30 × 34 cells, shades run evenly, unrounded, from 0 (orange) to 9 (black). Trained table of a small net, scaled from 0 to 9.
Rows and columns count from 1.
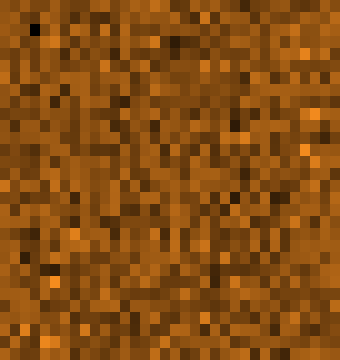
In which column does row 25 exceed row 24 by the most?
6
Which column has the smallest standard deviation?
10
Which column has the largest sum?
4
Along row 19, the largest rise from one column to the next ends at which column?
26
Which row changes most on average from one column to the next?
28
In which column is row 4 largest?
18
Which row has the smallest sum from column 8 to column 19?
21
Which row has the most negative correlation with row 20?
12
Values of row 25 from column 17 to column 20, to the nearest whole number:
5 4 2 4
